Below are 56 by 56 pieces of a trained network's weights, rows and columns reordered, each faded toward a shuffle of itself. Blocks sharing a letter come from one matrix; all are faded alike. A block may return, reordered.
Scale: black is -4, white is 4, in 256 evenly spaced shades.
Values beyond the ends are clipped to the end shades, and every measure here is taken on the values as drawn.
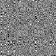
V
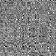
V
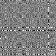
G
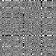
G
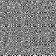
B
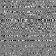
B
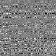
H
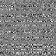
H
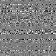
B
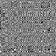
V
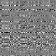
B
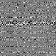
B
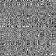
V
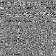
H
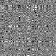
V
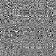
V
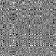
G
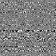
H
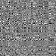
H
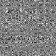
H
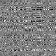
H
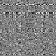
B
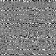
B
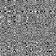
V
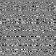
B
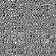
V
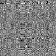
V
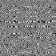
B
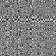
B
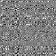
H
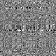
V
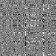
G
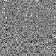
V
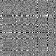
G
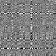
G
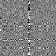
G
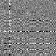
G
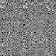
V
